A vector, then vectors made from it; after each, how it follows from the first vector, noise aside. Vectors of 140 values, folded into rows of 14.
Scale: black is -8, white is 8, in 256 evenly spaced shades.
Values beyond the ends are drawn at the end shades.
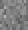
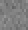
wrapped around, shrunk.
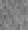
negated, shrunk.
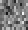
reversed, scaled up.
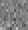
wrapped around, negated.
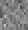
wrapped around.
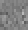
reversed, partly zeroed.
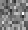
reversed, scaled up.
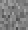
wrapped around, negated.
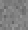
negated, shrunk.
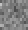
wrapped around.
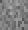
wrapped around, negated.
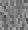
sign-scrambled.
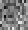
negated, scaled up.
